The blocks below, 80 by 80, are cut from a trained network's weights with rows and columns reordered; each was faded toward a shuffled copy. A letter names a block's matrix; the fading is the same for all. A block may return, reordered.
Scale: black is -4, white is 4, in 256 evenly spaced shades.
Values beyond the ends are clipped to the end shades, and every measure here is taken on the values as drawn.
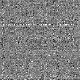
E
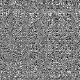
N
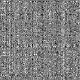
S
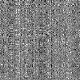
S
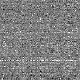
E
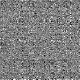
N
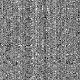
S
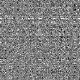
N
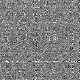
E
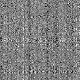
S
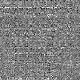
N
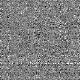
N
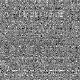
N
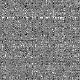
E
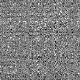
N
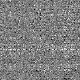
N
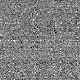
N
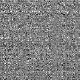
N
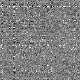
E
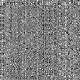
S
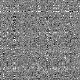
E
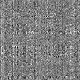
S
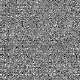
N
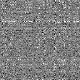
E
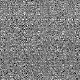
N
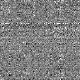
E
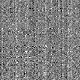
S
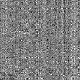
S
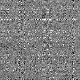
E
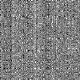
S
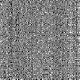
S
